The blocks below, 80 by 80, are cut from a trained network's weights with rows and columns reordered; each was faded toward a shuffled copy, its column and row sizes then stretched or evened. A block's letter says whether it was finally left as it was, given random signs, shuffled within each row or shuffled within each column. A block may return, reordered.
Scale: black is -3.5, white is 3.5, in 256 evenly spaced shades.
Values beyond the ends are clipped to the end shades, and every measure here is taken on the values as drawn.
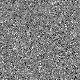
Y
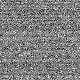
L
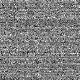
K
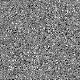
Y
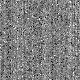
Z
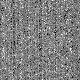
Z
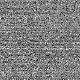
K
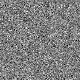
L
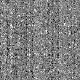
K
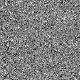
Y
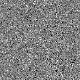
Y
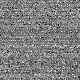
L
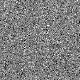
Z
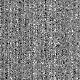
K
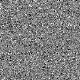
Y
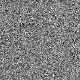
Y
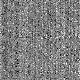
K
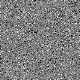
Y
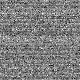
L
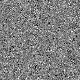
Z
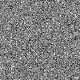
Z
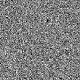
K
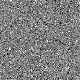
Y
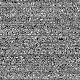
L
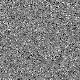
L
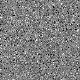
Y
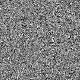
Z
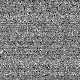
L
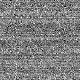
K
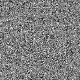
Z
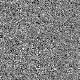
Y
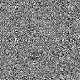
K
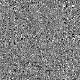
Y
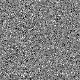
Z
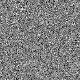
Z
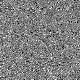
L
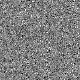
Z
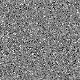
Y
